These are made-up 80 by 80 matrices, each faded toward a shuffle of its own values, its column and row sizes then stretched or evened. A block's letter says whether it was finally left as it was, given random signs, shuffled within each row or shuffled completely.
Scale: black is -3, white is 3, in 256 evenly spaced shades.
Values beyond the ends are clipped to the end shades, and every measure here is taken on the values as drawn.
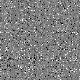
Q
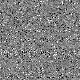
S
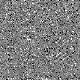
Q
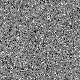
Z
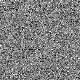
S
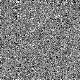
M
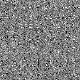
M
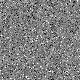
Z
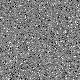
Z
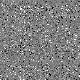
M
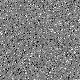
Z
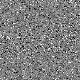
S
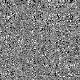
Q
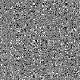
Q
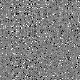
Q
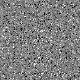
M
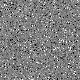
S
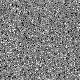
Z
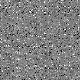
Q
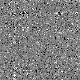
M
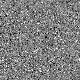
S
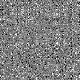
Q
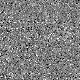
S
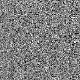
Q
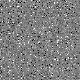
Q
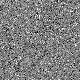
Z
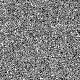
Z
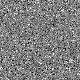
S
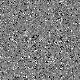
M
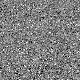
S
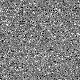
S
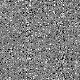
M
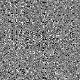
Q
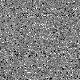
S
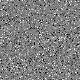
S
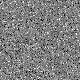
Z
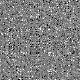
Q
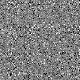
Q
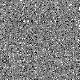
M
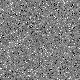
Z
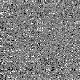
Q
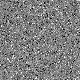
Z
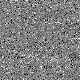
S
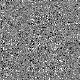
M
